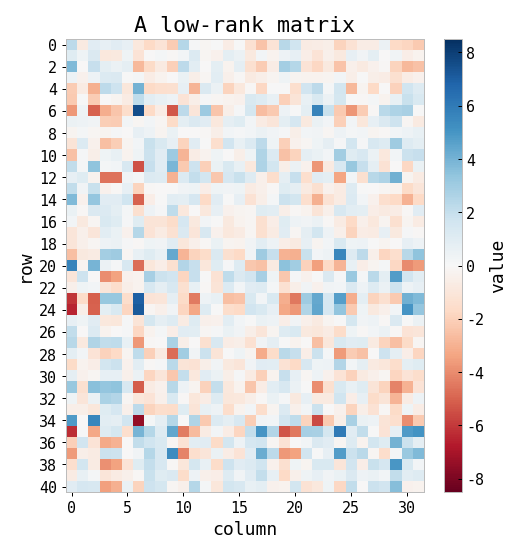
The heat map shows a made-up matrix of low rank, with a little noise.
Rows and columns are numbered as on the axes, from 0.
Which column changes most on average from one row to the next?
6
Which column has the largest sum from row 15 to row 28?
24
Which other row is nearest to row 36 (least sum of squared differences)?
38
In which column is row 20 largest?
0
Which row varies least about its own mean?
8
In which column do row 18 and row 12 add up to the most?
29
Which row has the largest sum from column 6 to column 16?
21
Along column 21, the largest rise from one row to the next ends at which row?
35
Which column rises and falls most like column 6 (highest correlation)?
22
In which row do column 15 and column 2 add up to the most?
34
